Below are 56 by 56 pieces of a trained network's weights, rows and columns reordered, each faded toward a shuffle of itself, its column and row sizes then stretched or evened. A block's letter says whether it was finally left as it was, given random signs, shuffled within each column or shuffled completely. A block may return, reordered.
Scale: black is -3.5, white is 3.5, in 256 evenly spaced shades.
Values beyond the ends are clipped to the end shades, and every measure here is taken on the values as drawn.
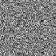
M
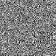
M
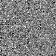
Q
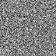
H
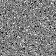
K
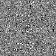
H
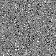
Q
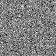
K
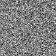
Q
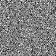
Q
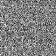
H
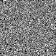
H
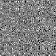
M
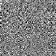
M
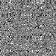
M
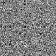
M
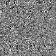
H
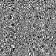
M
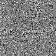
H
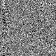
Q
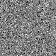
K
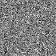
H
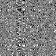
M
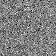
K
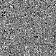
H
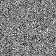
K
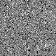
Q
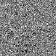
H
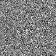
Q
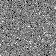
K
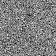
K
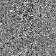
H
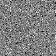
Q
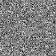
H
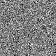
K
